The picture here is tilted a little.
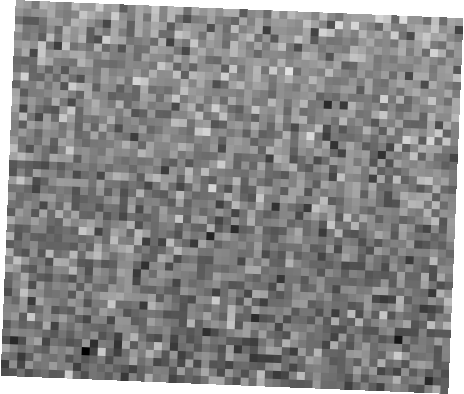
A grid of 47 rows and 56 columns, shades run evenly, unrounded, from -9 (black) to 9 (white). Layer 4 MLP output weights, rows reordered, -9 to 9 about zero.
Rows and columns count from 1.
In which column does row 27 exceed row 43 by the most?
22
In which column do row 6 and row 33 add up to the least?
6
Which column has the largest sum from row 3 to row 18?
53
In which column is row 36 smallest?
48
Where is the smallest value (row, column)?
44, 11
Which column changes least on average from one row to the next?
15
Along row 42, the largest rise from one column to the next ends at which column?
42
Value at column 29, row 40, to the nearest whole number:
5
